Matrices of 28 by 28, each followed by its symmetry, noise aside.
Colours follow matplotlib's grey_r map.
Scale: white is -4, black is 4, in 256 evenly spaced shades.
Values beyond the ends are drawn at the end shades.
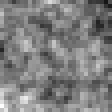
antisymmetric.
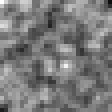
symmetric.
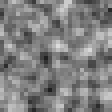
antisymmetric.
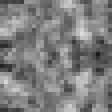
mirrored top to bottom.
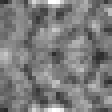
mirrored top to bottom.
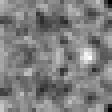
mirrored top to bottom.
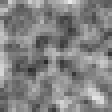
symmetric.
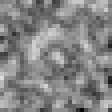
symmetric.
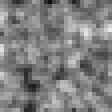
antisymmetric.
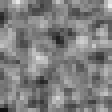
antisymmetric.
